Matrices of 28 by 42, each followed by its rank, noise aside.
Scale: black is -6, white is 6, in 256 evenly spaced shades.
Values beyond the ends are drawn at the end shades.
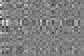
three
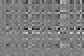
two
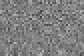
six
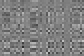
two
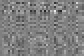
three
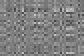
two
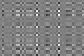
one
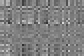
two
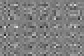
three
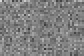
six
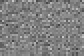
six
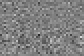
six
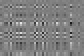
one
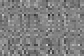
three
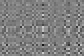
two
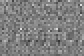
six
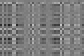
one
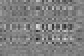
two
